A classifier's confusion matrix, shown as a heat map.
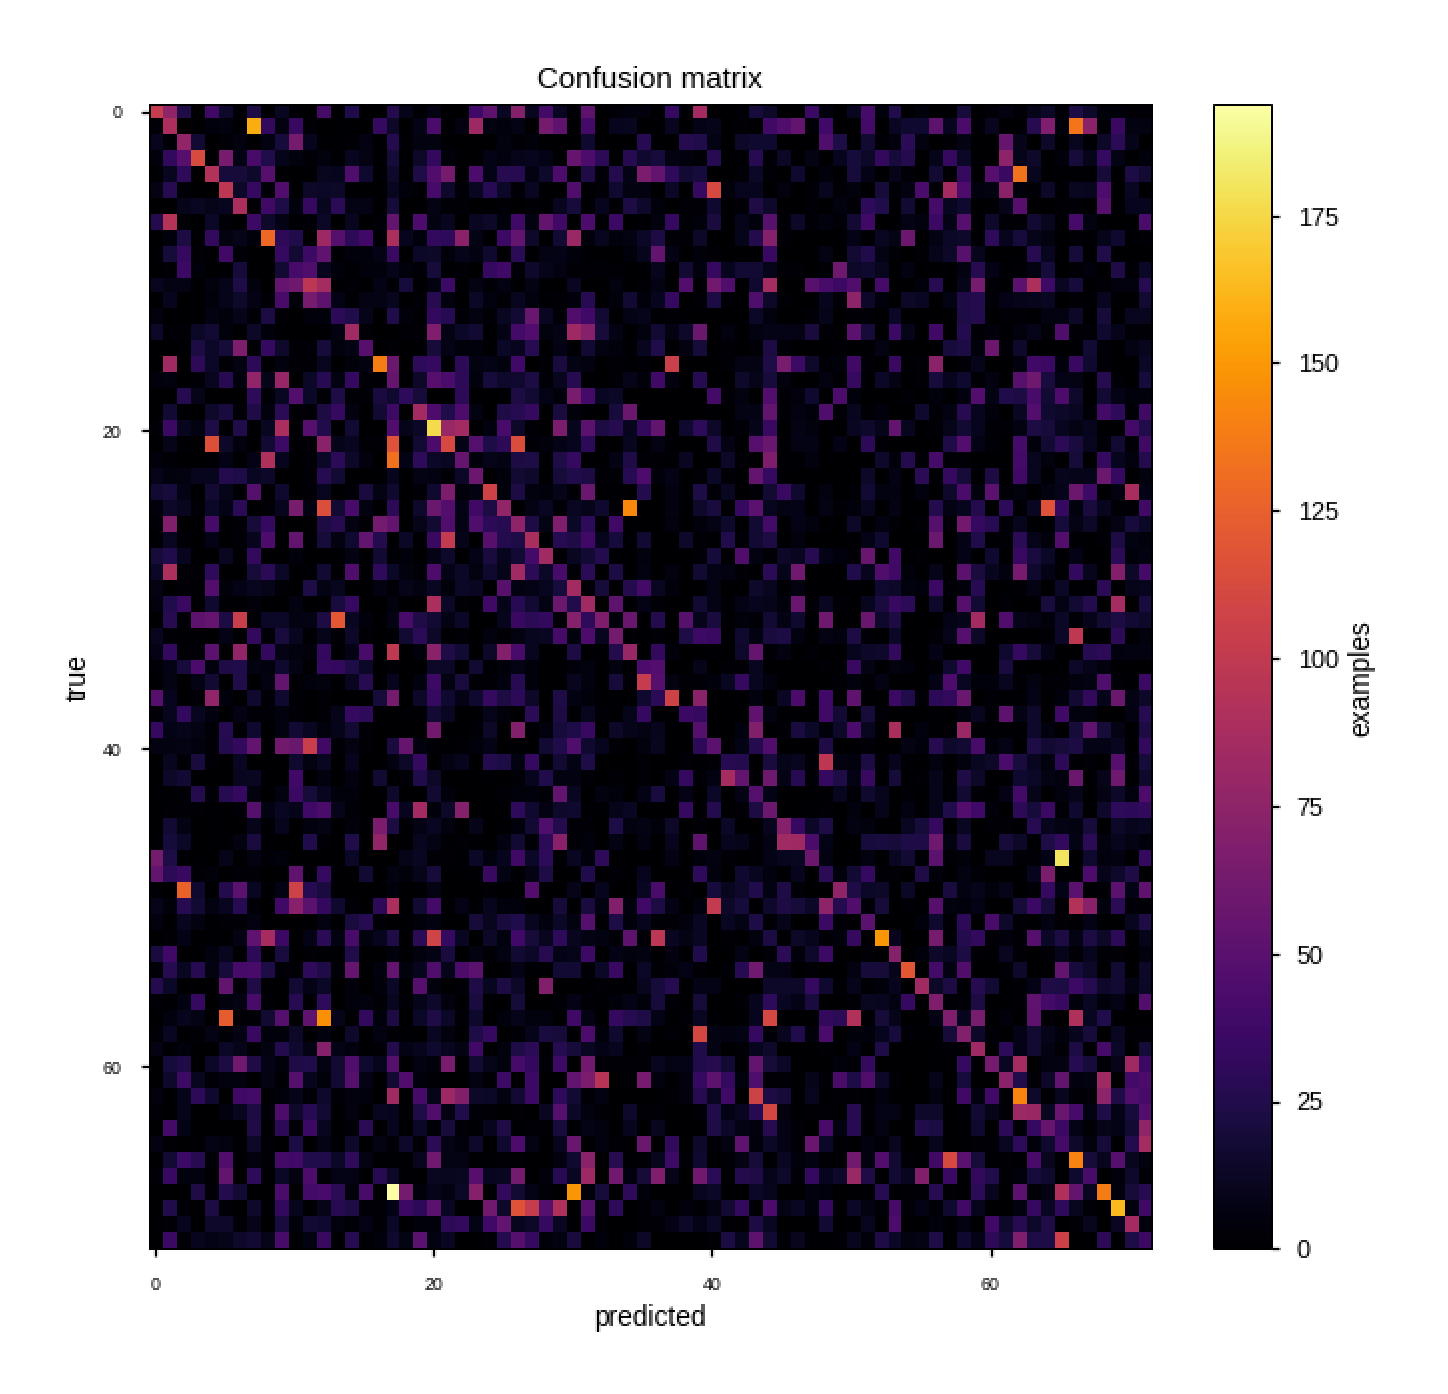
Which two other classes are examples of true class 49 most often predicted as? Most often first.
2, 10
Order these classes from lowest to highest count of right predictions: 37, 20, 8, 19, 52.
19, 37, 8, 52, 20
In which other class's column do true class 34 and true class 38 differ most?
17
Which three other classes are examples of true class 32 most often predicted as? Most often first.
13, 6, 59
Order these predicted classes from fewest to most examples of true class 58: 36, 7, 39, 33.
36, 33, 7, 39
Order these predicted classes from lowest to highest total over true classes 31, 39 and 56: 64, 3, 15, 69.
15, 3, 64, 69
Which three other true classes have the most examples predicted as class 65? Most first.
47, 71, 68
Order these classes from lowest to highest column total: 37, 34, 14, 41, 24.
41, 37, 34, 24, 14
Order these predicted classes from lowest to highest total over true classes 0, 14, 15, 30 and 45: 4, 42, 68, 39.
42, 68, 4, 39
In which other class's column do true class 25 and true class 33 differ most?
34
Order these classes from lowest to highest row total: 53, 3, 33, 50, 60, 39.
53, 33, 39, 3, 60, 50
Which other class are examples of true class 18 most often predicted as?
30
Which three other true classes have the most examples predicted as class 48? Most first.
41, 50, 32
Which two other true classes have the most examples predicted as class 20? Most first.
52, 31
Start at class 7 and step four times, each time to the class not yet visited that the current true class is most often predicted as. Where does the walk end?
12
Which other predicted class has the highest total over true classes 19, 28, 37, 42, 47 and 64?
65
